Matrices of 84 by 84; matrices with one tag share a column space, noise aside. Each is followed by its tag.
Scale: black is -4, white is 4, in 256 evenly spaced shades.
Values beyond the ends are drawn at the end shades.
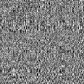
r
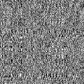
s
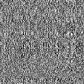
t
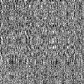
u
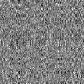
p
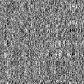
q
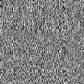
r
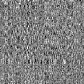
u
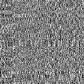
p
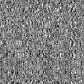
q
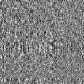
t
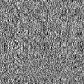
t
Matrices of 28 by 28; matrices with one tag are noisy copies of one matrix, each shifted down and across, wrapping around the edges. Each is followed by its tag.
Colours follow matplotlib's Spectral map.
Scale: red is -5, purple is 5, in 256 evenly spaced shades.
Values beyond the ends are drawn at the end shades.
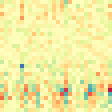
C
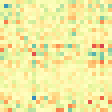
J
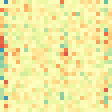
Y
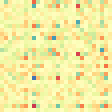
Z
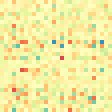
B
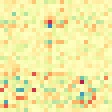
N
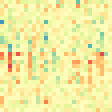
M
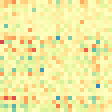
J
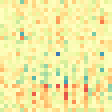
M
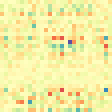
J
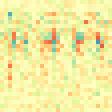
C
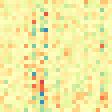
Y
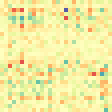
J
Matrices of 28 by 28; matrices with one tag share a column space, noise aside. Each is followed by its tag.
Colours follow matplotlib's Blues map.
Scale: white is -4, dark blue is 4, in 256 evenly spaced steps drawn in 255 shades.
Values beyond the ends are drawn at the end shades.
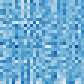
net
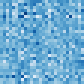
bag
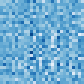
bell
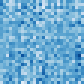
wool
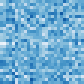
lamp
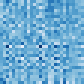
net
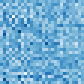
lamp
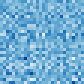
bell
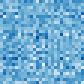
bell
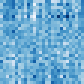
bag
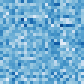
lamp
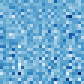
bell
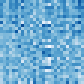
net
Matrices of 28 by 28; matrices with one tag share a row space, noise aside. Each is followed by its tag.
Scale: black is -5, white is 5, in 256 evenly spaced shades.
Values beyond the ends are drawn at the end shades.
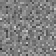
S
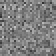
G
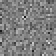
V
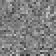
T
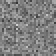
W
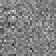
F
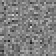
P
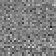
G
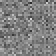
F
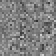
T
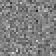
W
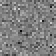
S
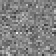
W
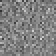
V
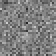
S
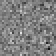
T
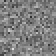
P
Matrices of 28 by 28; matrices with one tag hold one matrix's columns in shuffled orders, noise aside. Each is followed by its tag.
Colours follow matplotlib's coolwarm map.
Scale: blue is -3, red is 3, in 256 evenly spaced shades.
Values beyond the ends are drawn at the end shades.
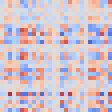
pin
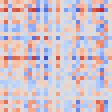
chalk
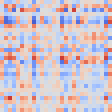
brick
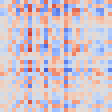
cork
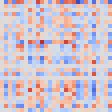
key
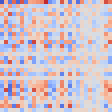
key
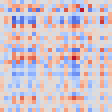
brick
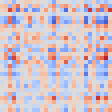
brick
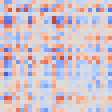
brick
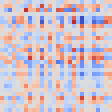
brick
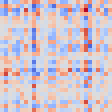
cork
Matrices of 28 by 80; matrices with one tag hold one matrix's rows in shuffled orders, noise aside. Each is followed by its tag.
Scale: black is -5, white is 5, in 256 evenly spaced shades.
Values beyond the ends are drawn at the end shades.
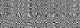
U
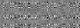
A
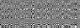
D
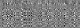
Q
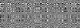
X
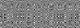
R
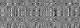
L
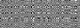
D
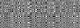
U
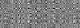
U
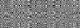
U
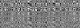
U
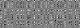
R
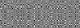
R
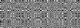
X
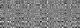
X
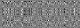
Q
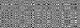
D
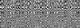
X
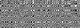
D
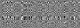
Q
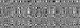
U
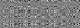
A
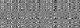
L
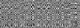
D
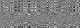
A
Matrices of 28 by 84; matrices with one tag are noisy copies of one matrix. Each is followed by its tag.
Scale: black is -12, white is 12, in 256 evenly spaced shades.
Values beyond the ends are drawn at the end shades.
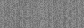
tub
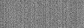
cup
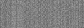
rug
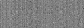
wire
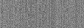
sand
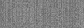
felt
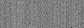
rug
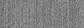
felt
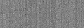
sand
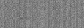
tub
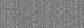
wire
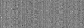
wire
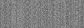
rug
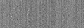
sand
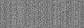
rug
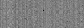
wire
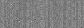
tub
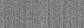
tub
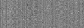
wire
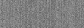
sand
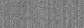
tub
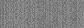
cup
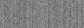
tub
